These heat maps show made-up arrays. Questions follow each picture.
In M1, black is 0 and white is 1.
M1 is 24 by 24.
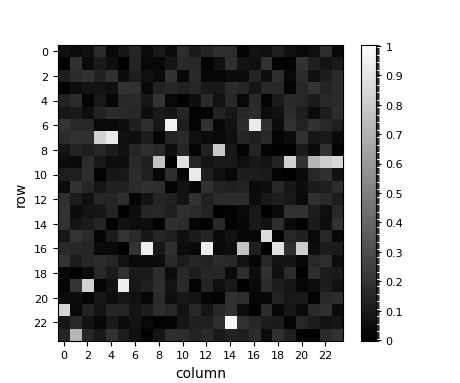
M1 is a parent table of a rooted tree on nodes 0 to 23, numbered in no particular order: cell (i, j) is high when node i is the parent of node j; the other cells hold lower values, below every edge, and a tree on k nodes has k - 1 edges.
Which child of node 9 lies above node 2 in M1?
19
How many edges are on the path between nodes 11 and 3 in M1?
6
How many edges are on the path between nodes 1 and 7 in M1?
5
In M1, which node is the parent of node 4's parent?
16
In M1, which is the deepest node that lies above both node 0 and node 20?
6
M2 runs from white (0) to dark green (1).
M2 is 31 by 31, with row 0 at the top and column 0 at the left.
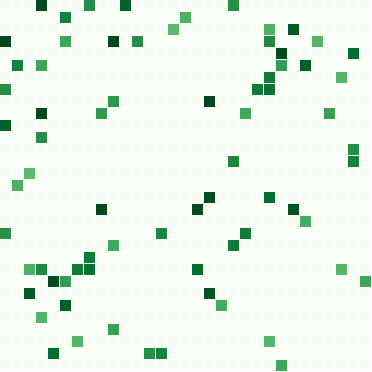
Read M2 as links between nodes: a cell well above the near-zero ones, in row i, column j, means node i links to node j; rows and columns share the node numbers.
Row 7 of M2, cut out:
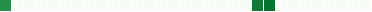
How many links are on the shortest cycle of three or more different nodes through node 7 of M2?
4
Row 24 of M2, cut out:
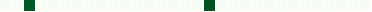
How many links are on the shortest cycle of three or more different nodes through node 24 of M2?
5
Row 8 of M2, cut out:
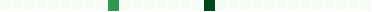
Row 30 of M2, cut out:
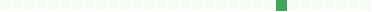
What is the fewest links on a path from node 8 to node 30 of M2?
5
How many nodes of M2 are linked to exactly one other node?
10
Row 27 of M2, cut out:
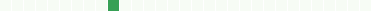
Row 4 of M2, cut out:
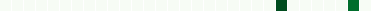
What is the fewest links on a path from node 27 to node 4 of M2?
5
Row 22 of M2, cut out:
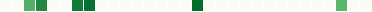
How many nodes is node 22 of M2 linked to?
6
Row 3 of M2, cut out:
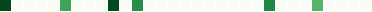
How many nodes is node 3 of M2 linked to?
6
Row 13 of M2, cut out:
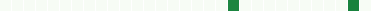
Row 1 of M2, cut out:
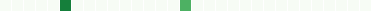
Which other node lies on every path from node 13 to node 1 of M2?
node 5
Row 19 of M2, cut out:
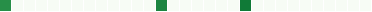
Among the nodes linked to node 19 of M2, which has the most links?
node 0
